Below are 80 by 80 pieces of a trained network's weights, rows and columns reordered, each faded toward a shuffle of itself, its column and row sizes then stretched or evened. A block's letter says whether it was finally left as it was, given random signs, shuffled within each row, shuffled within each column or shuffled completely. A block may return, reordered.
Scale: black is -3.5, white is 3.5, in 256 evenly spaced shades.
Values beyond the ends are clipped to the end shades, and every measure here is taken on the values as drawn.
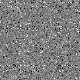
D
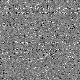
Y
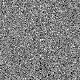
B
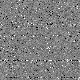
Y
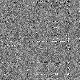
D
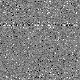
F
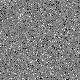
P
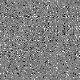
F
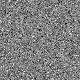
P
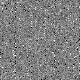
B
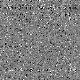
D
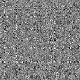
F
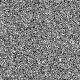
P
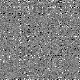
F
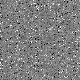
B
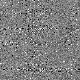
D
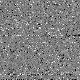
Y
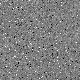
P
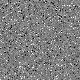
P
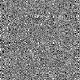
F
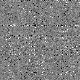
D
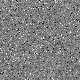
P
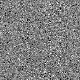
B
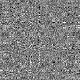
F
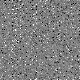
B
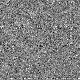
Y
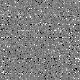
F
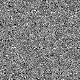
Y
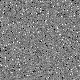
P
